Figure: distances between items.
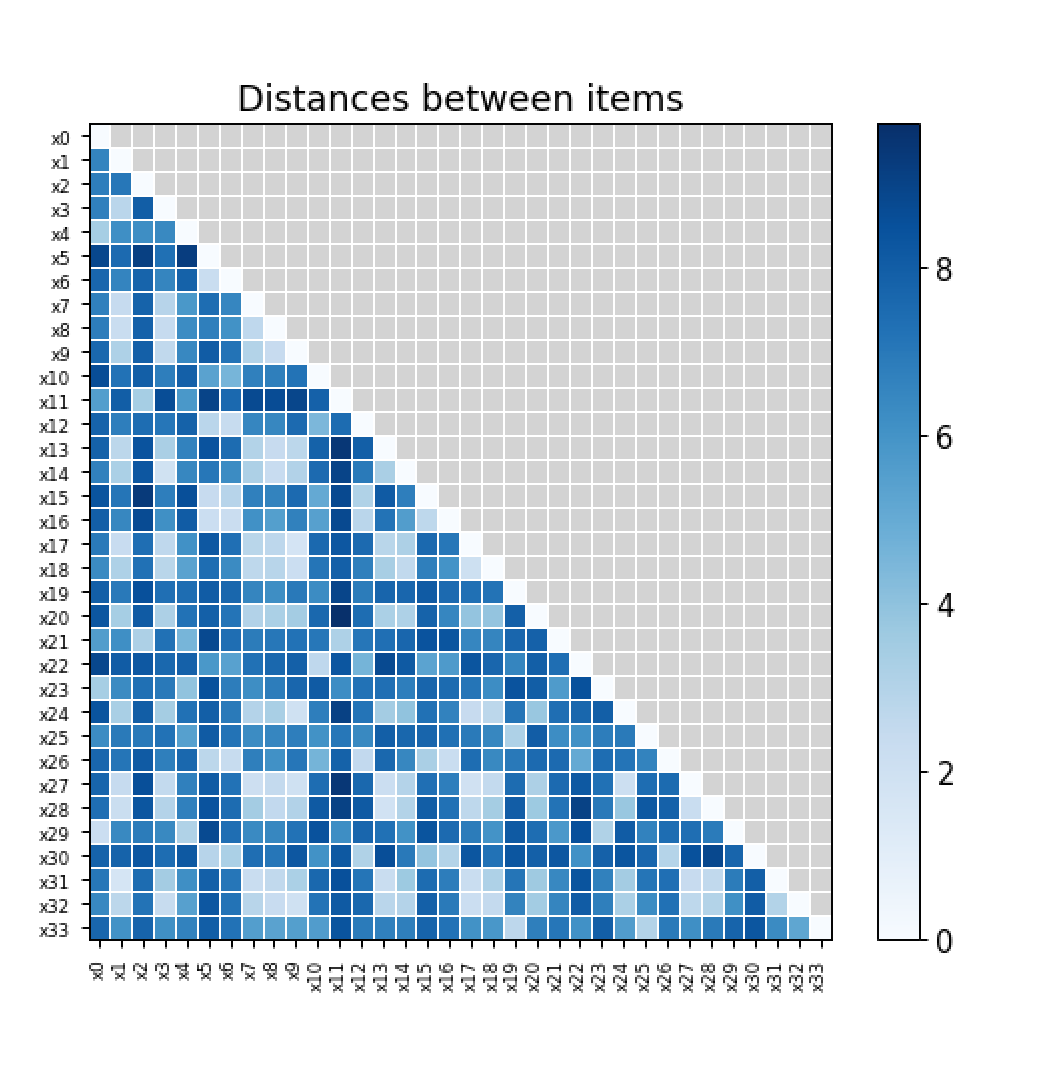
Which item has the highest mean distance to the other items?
x11
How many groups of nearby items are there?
6
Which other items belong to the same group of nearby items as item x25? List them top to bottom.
x19, x33
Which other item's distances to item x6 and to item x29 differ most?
x5
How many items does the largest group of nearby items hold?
15
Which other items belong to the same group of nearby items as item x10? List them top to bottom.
x22
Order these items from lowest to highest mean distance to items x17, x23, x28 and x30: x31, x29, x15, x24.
x31, x24, x29, x15
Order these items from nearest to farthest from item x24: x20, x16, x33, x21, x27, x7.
x27, x7, x20, x33, x16, x21
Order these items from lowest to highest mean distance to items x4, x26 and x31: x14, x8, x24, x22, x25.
x8, x14, x24, x25, x22
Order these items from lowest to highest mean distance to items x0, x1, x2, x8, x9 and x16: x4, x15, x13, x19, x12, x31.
x31, x13, x4, x12, x15, x19
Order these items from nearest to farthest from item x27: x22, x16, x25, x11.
x16, x25, x22, x11
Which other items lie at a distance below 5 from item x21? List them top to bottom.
x2, x4, x11
